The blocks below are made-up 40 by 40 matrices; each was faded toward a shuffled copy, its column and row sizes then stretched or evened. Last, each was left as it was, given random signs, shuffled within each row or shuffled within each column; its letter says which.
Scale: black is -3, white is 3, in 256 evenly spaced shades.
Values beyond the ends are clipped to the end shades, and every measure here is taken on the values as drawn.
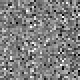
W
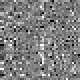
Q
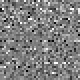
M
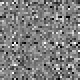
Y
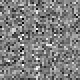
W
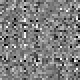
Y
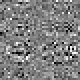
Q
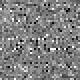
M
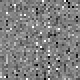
W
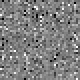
W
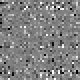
Y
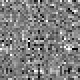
Q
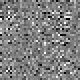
Q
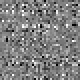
Q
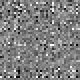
Y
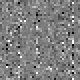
W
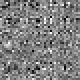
Q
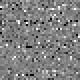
M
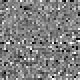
M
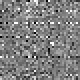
Q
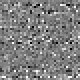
M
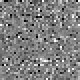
M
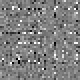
Y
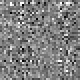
Y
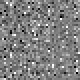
W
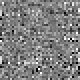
Q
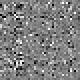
Q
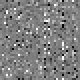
W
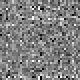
Y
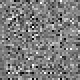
Y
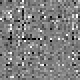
Q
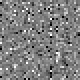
W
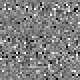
M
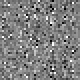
W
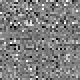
Q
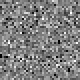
M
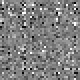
Y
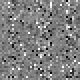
W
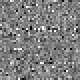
M
